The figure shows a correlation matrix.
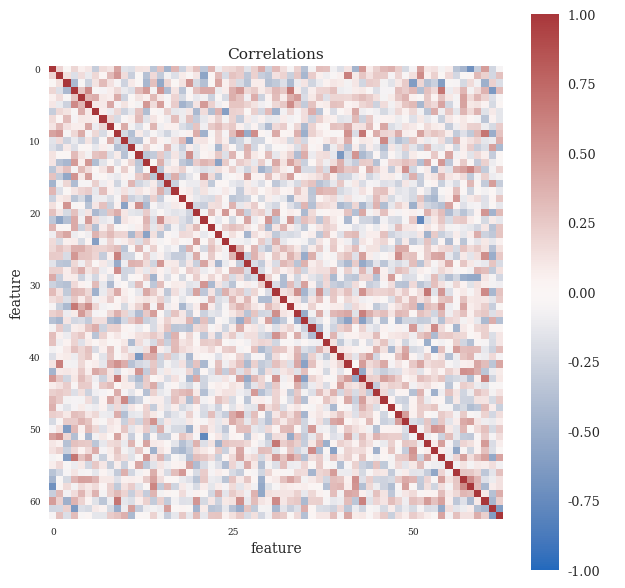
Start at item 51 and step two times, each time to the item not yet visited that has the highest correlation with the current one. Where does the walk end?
41
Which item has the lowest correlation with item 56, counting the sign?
53
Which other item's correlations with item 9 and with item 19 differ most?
43
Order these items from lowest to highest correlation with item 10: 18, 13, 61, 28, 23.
28, 61, 13, 23, 18
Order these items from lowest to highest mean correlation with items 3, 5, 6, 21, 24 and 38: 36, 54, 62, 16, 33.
16, 62, 36, 54, 33
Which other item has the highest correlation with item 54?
3
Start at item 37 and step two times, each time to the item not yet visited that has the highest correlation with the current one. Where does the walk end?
52
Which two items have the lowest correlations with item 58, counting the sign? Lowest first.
0, 29
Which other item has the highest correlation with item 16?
61
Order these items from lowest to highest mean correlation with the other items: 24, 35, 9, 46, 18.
35, 18, 24, 46, 9
